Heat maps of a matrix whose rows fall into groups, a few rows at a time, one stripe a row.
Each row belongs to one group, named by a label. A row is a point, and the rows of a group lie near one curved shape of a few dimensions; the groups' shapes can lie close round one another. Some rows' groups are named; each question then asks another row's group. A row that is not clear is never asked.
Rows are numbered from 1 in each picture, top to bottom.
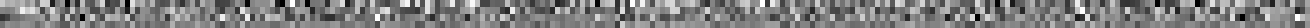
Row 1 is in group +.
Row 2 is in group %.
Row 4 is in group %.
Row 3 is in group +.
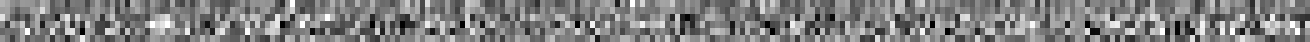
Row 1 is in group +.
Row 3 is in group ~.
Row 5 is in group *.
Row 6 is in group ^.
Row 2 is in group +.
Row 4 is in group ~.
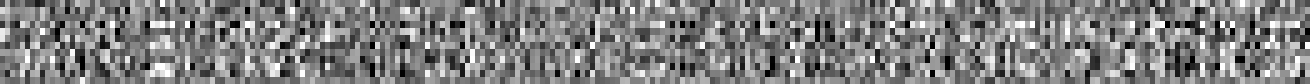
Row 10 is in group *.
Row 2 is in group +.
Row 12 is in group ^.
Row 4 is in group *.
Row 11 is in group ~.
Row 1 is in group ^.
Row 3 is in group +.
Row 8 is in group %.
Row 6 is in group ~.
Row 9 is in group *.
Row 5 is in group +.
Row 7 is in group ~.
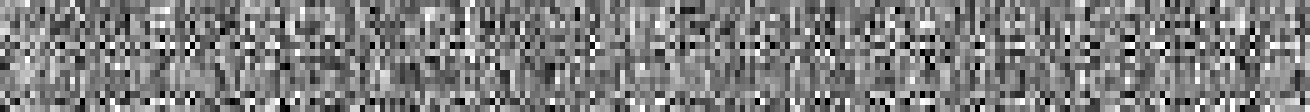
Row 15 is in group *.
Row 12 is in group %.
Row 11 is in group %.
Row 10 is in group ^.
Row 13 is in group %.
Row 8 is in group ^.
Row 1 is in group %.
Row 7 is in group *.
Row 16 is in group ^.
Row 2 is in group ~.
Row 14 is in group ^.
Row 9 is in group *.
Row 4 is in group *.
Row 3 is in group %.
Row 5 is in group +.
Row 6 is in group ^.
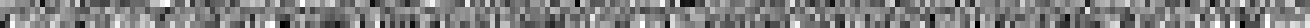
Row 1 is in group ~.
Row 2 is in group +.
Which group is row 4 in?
^
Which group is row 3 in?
^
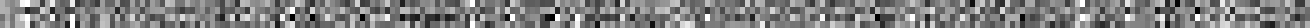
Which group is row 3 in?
%
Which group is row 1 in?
%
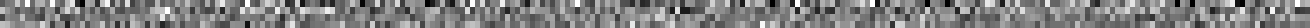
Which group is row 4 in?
+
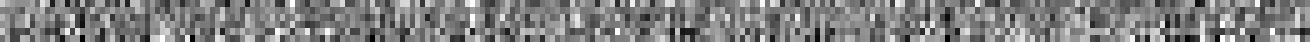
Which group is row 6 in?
*
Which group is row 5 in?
~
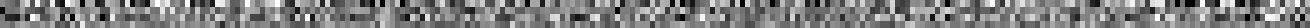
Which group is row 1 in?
*
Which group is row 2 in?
^
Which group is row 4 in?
%
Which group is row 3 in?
~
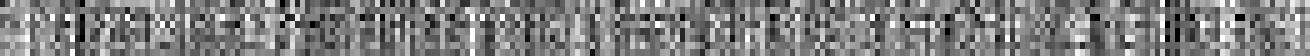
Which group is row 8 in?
%
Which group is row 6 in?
%
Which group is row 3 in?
*
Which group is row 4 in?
*
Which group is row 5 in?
*
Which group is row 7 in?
+
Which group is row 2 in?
%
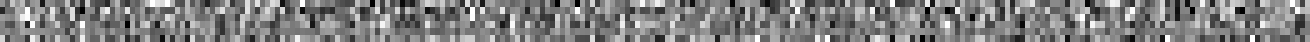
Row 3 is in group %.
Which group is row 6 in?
^
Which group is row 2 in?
*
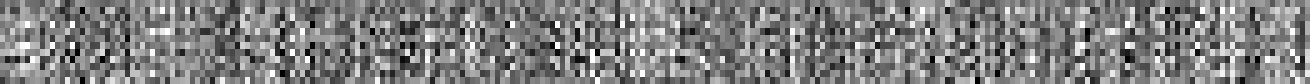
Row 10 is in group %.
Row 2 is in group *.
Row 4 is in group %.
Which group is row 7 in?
%
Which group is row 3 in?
+
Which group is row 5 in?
~
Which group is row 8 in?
+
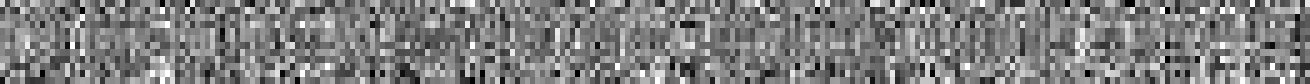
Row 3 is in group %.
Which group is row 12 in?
^
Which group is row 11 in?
~
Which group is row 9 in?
*
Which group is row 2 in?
*
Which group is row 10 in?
~
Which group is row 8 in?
%
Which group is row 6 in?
%
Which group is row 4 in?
~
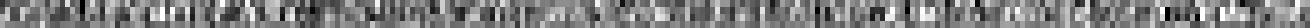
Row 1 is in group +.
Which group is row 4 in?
+
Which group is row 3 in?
*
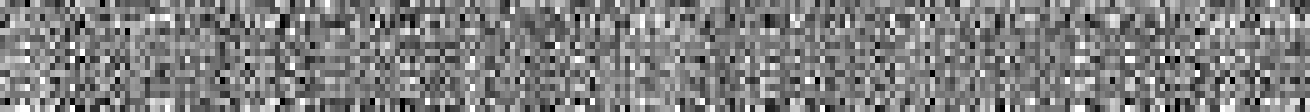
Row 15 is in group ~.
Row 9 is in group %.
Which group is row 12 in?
+
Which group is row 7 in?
%
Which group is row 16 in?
%
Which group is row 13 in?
%
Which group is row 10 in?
+
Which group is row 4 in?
^
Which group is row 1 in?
~
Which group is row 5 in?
+
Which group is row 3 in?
~
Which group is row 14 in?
+
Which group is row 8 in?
%
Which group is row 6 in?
^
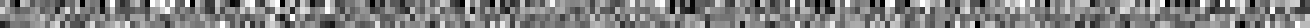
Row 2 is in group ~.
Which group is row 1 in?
*
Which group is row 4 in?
+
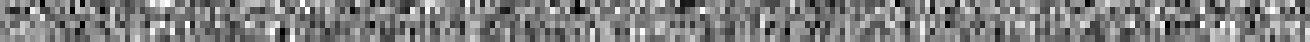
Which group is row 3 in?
+
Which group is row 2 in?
~
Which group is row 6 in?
+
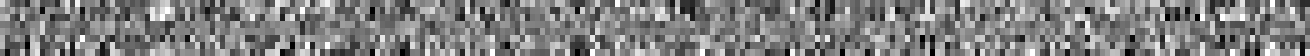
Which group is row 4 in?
+
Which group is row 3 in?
*
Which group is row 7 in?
~
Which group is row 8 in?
~
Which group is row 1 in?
~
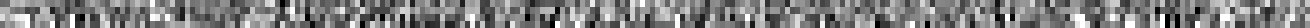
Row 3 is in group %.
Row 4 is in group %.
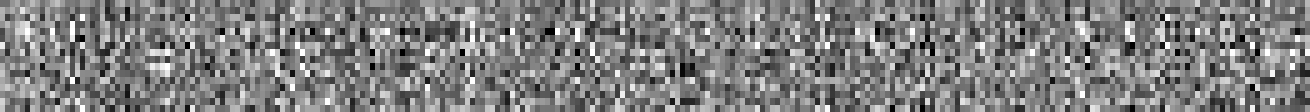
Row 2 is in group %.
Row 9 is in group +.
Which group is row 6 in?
*
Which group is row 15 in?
~
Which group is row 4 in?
%
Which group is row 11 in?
~
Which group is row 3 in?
^
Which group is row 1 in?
^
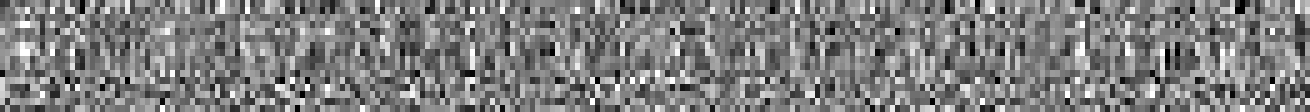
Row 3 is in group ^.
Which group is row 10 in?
*
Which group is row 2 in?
*
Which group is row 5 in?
~
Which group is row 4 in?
%
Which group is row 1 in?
+
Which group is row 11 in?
^
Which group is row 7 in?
%
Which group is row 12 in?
+
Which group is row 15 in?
^
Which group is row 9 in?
*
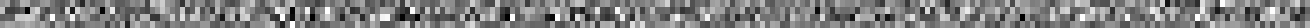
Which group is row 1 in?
*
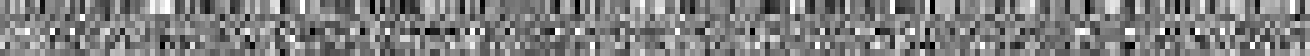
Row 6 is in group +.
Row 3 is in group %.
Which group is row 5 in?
%
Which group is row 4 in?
+
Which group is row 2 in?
~
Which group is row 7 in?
^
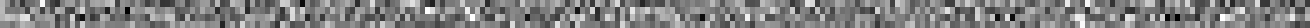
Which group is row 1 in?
+
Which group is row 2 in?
%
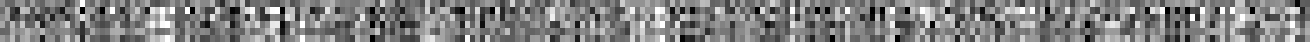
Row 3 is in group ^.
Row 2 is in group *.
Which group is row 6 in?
~
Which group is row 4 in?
~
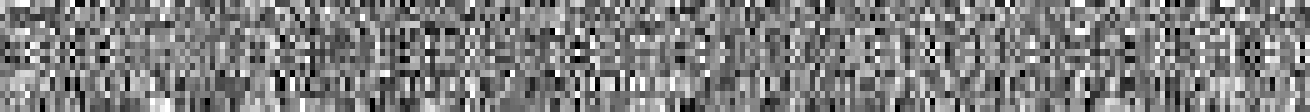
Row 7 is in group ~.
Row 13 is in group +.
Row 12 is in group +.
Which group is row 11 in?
%
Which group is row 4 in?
+
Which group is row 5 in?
%
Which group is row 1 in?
%
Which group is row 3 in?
^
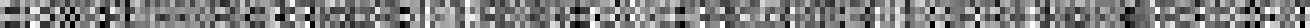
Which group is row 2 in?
~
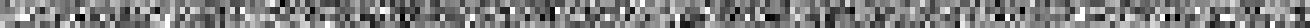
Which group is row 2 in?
%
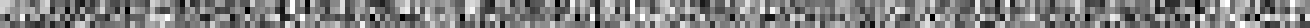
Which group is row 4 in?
^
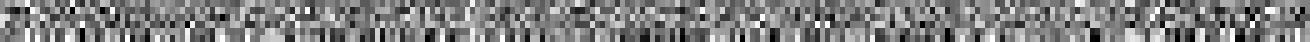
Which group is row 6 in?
*
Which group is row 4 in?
^
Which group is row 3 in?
+
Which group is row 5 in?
*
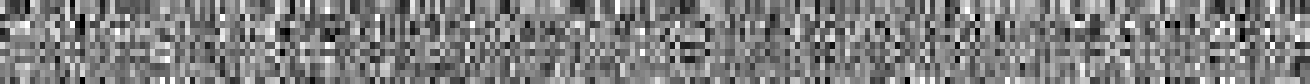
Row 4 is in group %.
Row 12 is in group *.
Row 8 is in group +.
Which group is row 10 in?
%
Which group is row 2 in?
~
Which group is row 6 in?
+
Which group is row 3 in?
+
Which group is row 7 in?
~
